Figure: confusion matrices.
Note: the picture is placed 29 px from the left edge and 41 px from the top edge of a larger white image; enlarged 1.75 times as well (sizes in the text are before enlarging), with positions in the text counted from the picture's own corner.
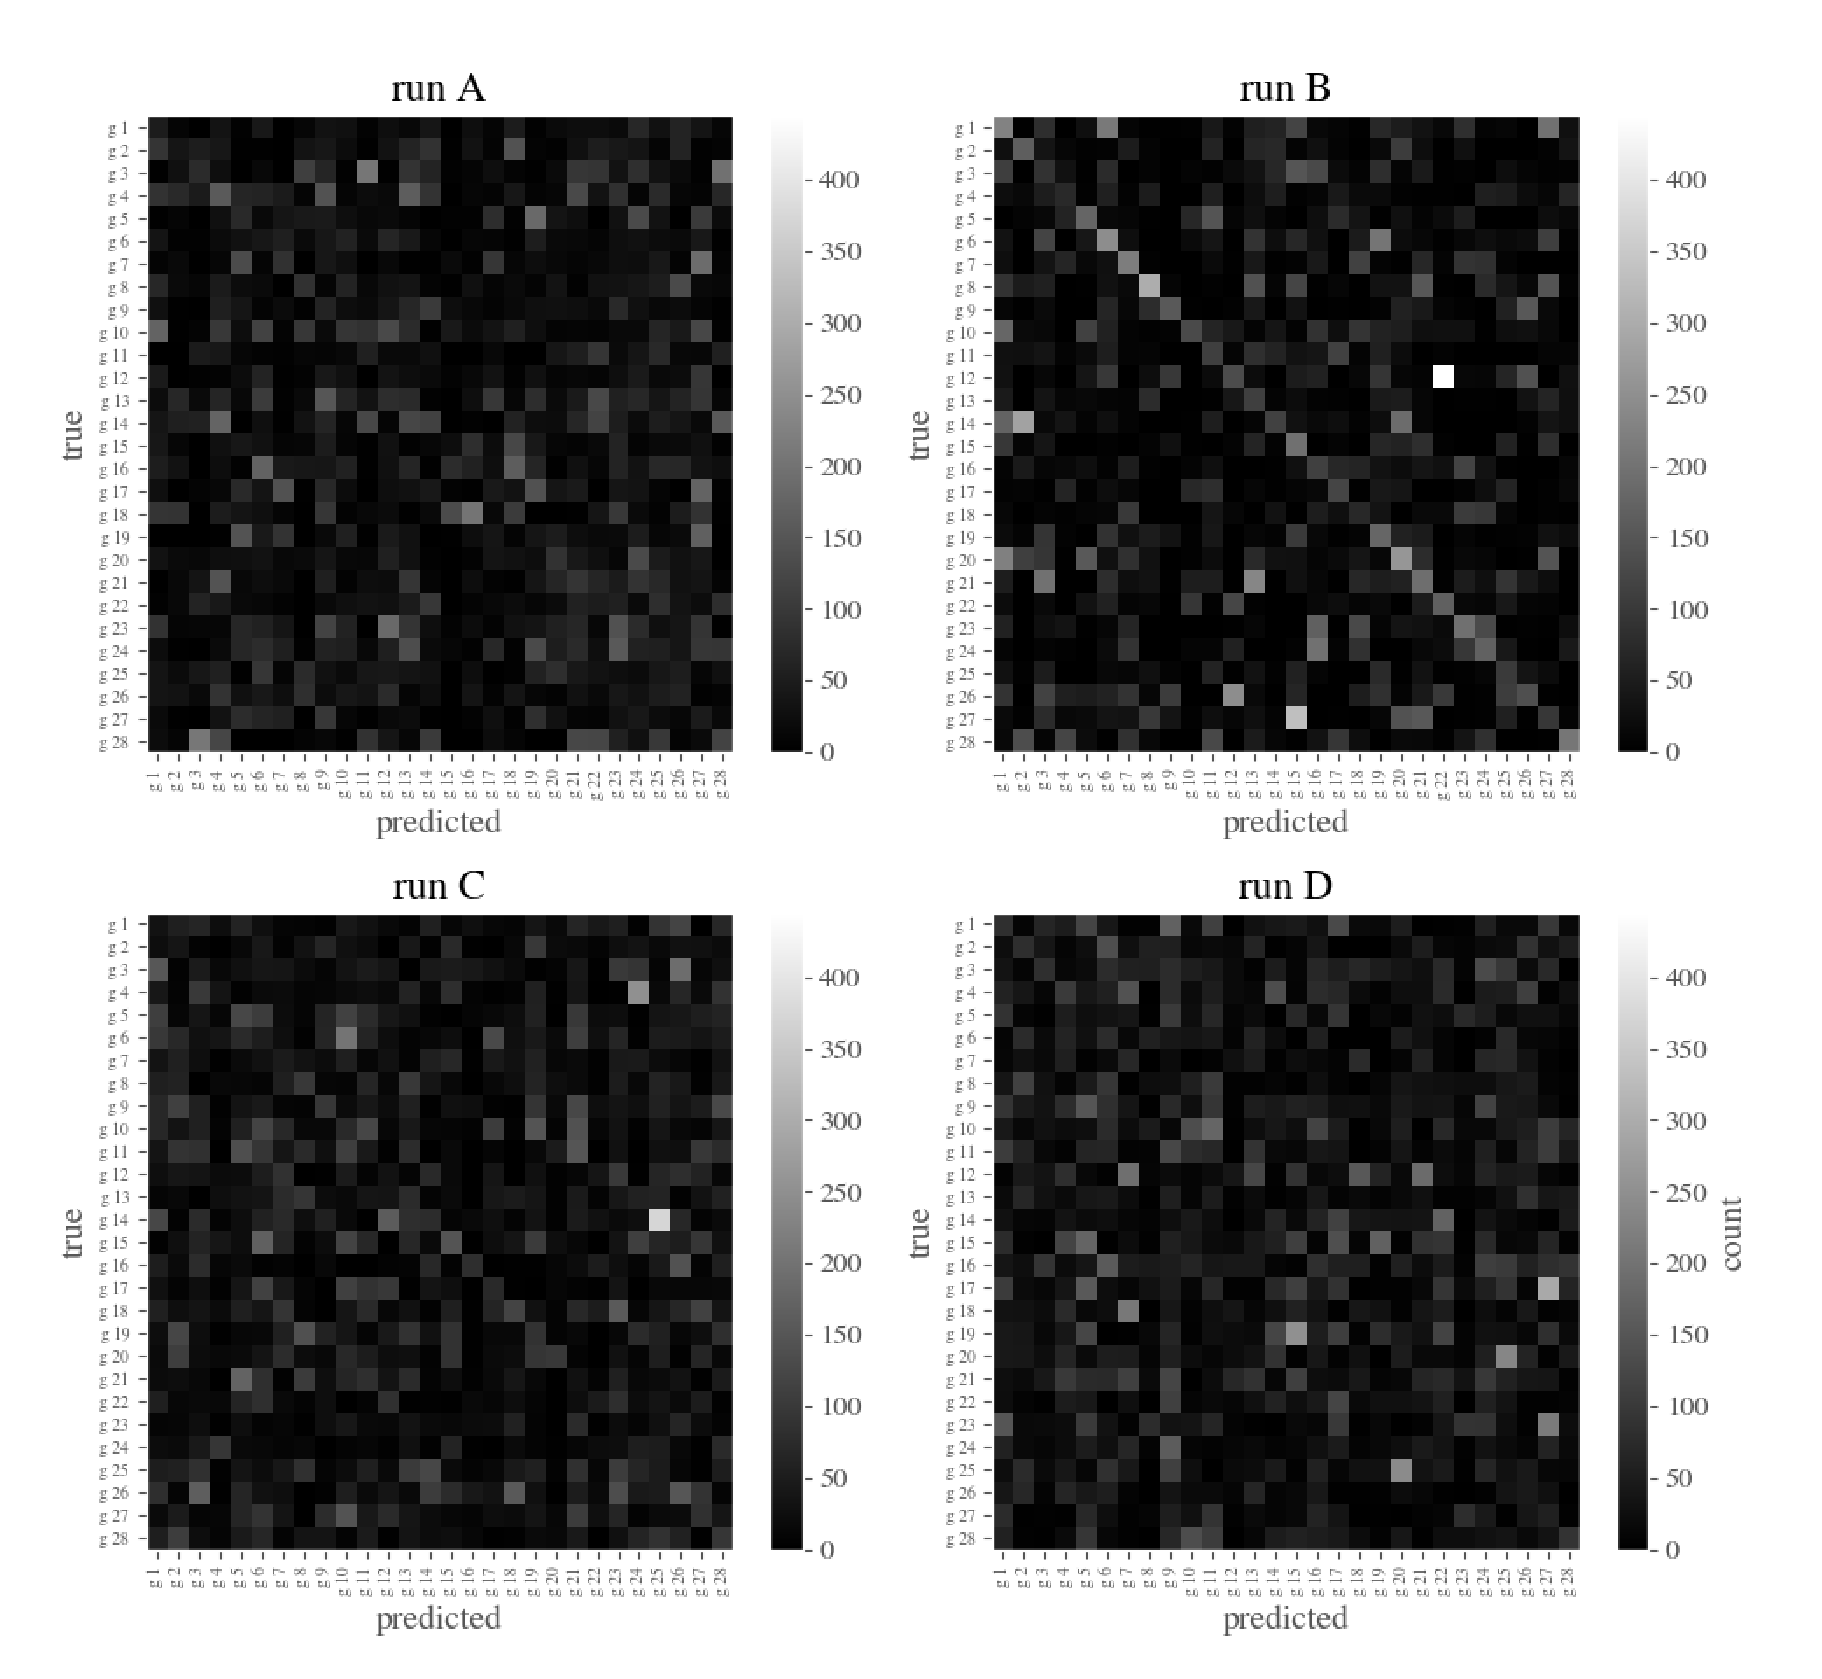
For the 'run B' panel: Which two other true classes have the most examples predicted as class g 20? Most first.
g 14, g 27
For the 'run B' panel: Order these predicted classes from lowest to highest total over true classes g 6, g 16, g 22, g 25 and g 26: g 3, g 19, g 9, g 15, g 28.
g 28, g 9, g 15, g 3, g 19
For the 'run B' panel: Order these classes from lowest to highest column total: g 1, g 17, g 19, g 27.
g 17, g 27, g 19, g 1
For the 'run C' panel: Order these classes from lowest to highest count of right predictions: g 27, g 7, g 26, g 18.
g 7, g 27, g 18, g 26
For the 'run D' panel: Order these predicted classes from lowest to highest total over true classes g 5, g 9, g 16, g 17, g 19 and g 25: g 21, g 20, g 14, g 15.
g 21, g 14, g 20, g 15
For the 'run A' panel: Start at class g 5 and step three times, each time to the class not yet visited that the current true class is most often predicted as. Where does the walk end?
g 9
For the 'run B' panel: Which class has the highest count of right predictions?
g 8
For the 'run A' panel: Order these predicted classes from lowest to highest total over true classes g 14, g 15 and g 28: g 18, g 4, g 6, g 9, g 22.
g 6, g 9, g 18, g 22, g 4
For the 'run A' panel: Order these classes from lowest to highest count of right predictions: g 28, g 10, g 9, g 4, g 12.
g 12, g 9, g 10, g 28, g 4
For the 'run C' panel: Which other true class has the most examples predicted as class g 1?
g 3
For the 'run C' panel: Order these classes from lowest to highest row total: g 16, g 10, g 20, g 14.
g 16, g 20, g 10, g 14
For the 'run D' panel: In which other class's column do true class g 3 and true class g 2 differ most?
g 24
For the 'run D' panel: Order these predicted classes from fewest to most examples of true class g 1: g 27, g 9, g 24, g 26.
g 26, g 24, g 27, g 9
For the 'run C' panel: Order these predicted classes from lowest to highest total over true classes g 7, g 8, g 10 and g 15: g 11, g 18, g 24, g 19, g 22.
g 22, g 18, g 24, g 11, g 19
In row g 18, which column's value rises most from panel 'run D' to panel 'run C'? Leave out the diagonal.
g 23
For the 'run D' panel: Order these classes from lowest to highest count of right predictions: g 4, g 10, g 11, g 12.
g 12, g 11, g 4, g 10
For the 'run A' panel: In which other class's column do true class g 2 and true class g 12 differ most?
g 18
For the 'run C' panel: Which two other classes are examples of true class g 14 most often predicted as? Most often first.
g 25, g 12
